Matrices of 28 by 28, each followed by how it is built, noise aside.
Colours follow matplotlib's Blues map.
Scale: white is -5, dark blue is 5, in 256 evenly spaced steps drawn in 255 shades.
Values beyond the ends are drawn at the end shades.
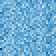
repeating rows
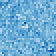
banded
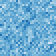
Hankel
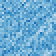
Hankel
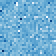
sparse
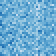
repeating rows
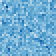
diagonal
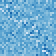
banded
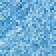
Hankel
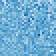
upper triangular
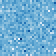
sparse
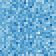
repeating rows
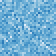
diagonal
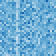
repeating rows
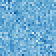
banded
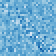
banded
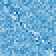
banded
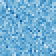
diagonal
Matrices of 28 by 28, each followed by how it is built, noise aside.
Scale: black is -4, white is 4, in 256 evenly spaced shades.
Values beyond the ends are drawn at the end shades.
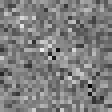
banded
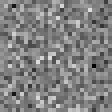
repeating rows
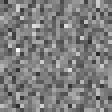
repeating rows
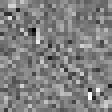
banded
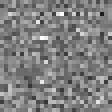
uneven rows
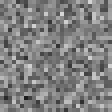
repeating rows
